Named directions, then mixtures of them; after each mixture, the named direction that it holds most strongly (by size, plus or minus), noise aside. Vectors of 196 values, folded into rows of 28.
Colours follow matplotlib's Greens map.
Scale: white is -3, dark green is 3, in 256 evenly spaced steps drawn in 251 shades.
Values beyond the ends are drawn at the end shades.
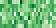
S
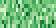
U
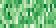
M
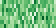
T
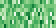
S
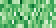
S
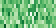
T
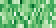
S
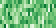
M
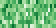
M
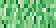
U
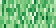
T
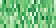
T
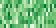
M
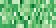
S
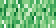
U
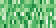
S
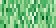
T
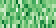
U
